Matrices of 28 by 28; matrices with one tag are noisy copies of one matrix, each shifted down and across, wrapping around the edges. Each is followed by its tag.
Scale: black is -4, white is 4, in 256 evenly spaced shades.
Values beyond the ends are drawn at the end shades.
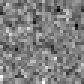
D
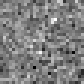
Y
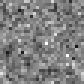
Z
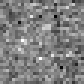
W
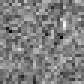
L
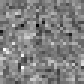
W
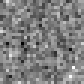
W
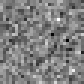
Y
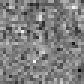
Z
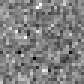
Y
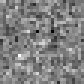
W
